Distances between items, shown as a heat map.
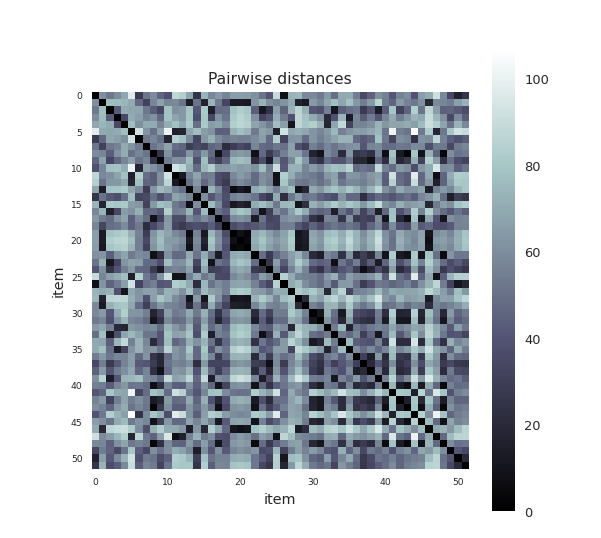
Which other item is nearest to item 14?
49
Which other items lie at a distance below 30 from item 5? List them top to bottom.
11, 12, 25, 47
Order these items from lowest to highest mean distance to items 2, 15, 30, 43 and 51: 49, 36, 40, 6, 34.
40, 34, 36, 49, 6
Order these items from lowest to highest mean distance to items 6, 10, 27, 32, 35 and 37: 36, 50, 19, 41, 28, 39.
36, 50, 41, 39, 19, 28
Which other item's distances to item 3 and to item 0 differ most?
35
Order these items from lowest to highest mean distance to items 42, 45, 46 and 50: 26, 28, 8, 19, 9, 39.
8, 9, 26, 19, 28, 39
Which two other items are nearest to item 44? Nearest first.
41, 6
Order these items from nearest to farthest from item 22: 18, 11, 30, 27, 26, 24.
30, 24, 18, 11, 26, 27
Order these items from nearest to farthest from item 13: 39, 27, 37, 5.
37, 5, 27, 39
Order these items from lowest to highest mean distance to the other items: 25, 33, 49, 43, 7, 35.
43, 7, 49, 33, 25, 35
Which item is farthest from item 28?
39
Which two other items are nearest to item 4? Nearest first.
27, 32
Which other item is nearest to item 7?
18
